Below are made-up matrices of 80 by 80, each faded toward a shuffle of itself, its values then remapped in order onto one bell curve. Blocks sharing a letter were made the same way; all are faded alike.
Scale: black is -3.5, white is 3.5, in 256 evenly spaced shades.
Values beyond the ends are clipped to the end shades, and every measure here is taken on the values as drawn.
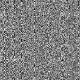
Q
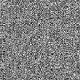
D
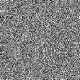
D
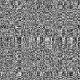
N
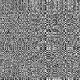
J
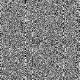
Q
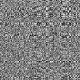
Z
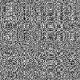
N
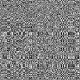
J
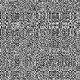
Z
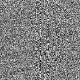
Q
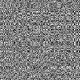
N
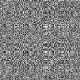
Z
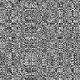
J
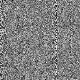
Q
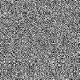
D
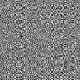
J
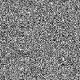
D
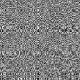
N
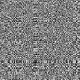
N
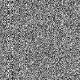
Q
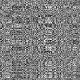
N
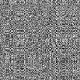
N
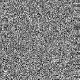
D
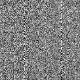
Q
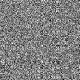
D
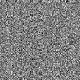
D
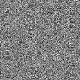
D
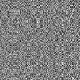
N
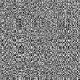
Z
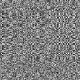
Z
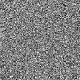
D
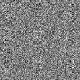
D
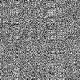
D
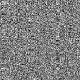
D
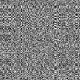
J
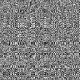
N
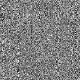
Q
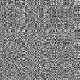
N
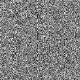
Q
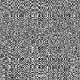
J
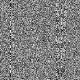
Q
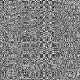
Z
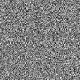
D
